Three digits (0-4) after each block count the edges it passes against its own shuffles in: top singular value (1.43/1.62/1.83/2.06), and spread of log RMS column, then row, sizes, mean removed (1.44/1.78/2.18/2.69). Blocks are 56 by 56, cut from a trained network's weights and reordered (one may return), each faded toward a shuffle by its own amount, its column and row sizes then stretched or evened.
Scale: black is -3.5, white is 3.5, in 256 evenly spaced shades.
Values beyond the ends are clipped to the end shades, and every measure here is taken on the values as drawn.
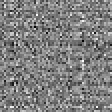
4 3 0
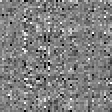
2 4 0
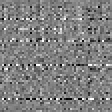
4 1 4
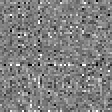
1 3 3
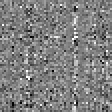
0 4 1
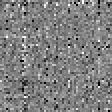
0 3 1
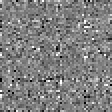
2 2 3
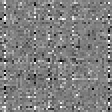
2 3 2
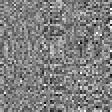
4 3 0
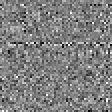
3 0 3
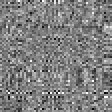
4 2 3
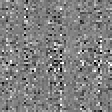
0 4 3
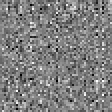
3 3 1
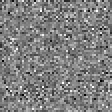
1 0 2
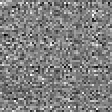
2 1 2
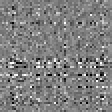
4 3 4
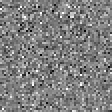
0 1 1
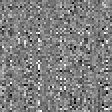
3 3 1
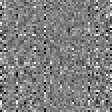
4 4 2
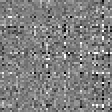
3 3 3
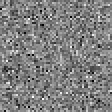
1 2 0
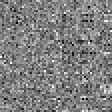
2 0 1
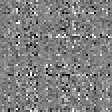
3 4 3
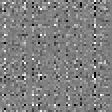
2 4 3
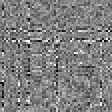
4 2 3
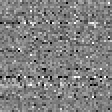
2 1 3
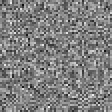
4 0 1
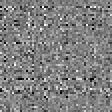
3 2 3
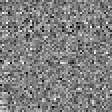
0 0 2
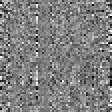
3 4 1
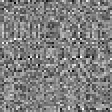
4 1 3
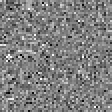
1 0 2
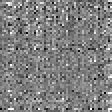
1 2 3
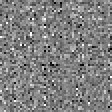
0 3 0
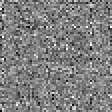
1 2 1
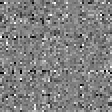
0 3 3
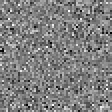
0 0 2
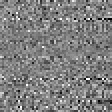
4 0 4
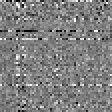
3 1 4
